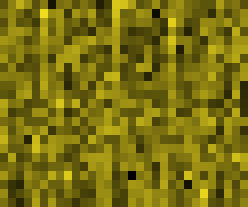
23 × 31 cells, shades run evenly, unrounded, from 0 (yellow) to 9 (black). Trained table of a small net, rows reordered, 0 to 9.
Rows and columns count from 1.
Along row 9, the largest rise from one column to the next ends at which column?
16
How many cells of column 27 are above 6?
3
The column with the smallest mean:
22
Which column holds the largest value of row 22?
28
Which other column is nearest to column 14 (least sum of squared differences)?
25
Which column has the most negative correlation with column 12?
4
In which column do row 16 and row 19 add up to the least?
12
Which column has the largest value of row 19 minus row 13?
20
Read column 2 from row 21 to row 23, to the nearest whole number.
7 7 6
